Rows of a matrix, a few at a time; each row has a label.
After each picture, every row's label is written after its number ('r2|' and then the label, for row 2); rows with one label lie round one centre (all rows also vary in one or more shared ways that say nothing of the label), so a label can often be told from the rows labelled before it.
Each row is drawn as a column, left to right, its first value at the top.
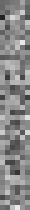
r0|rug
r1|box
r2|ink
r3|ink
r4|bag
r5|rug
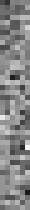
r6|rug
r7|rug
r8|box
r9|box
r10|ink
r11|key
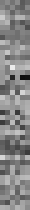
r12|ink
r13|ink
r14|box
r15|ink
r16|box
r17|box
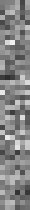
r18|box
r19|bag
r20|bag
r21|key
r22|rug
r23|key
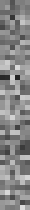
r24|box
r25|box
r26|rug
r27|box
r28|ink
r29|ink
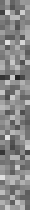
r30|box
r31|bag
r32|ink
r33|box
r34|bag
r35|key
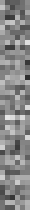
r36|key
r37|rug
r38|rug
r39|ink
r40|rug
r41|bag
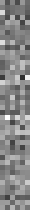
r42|bag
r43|rug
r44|ink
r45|rug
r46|box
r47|rug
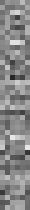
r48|key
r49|ink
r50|bag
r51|bag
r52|bag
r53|key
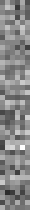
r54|ink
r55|key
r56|key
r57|rug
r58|key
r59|rug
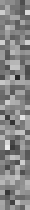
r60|bag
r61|key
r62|ink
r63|box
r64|rug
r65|bag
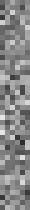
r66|rug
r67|ink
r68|bag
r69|box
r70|ink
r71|key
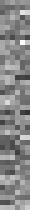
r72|ink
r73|ink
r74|ink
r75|box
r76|bag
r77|bag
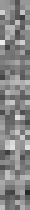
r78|bag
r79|key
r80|key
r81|rug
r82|bag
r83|key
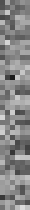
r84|rug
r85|bag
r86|box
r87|ink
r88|ink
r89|ink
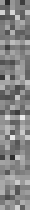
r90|bag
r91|rug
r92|bag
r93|ink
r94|rug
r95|bag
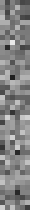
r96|ink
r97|rug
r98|bag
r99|key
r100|rug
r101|rug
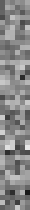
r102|rug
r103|key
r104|key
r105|ink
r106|box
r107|key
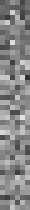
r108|rug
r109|rug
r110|bag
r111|ink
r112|rug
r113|box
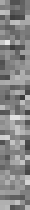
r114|bag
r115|bag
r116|rug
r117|rug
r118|rug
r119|ink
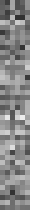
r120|rug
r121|rug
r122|key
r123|rug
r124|rug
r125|box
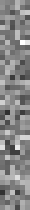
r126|key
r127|ink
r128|box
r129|key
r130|bag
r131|bag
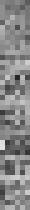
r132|key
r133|ink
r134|ink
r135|box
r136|ink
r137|box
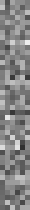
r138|key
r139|rug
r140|bag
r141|key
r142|ink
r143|bag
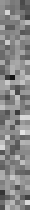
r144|key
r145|bag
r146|box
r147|ink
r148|rug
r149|rug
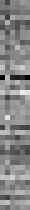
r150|box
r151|rug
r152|box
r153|box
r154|box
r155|box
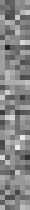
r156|ink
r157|rug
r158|rug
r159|key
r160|bag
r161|bag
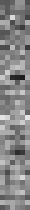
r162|rug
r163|rug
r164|box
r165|box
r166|box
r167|rug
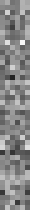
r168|key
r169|bag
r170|box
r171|ink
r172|bag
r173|key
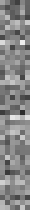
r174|bag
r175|ink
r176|rug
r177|rug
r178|bag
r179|rug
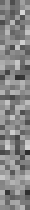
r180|box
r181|key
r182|rug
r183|box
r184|bag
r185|key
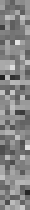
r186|box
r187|ink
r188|box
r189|bag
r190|ink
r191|key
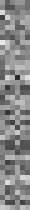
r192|bag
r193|ink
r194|ink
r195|box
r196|ink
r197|ink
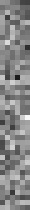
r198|ink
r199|bag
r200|key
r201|box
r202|rug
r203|rug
